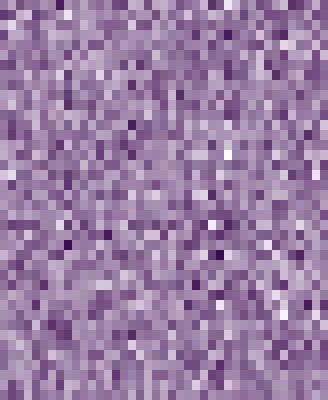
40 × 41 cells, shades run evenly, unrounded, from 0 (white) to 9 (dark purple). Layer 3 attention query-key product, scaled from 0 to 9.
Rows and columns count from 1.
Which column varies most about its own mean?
29
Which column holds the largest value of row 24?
14
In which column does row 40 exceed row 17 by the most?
2
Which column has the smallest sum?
22
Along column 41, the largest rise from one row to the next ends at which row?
17
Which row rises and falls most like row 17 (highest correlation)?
35
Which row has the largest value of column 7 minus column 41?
33
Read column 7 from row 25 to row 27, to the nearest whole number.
4 6 3
